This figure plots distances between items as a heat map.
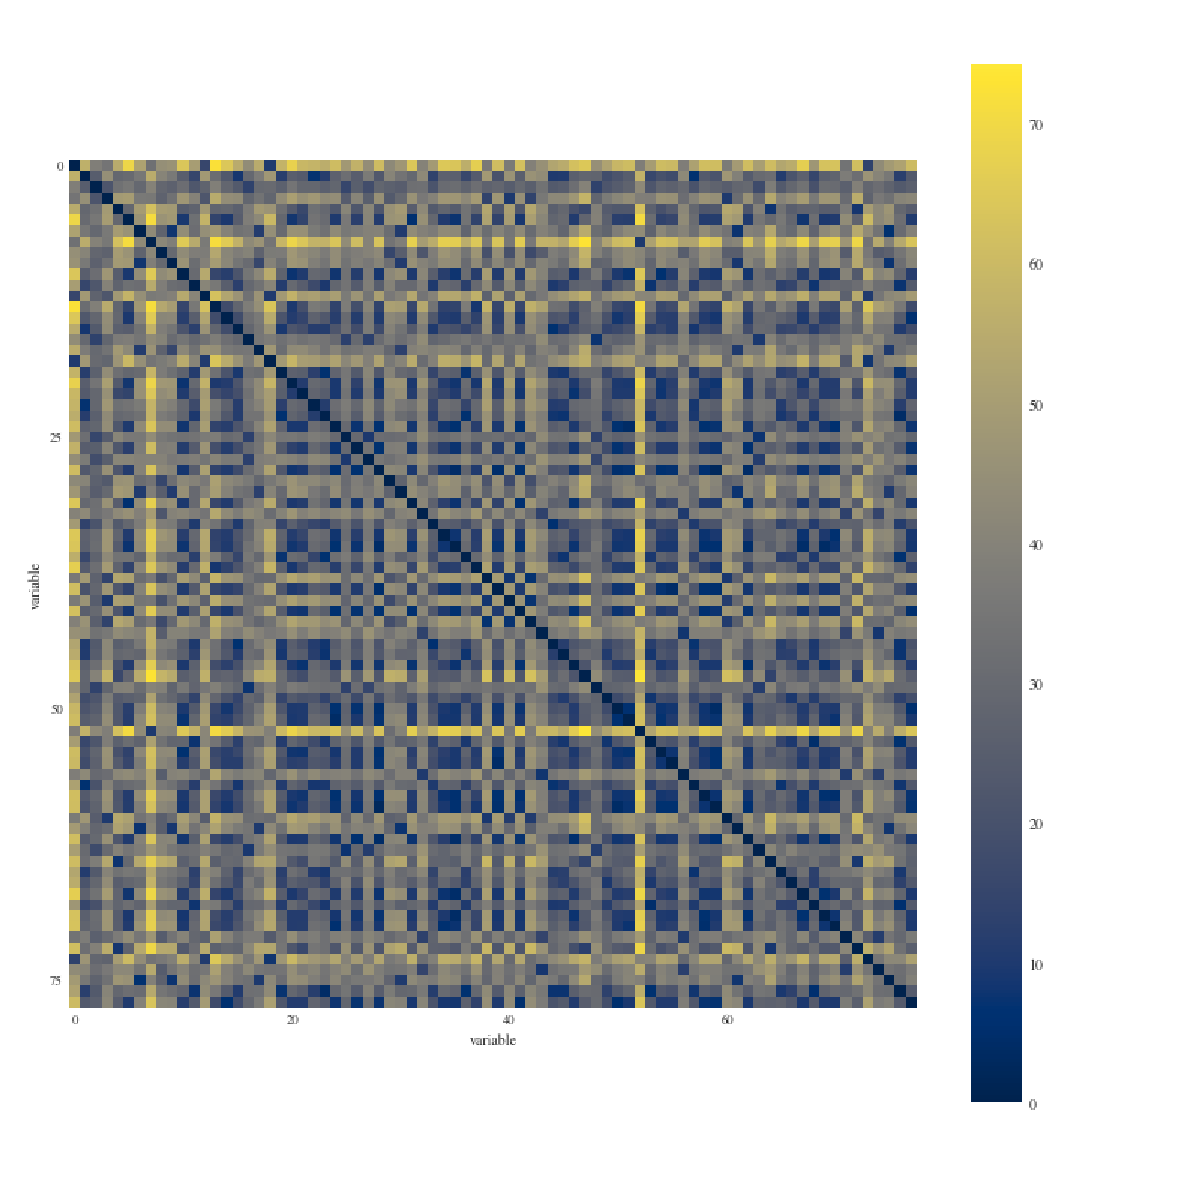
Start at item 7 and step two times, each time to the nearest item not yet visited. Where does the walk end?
29
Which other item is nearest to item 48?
16
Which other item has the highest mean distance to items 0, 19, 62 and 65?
52
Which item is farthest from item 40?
47
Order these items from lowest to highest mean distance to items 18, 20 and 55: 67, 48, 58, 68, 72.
58, 67, 68, 72, 48
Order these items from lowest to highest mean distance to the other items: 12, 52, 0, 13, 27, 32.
13, 27, 32, 12, 0, 52
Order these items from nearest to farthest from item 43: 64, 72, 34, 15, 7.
15, 34, 72, 64, 7
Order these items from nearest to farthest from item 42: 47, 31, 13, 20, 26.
26, 31, 20, 13, 47
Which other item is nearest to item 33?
44
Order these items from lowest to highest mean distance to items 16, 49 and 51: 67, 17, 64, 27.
67, 27, 64, 17
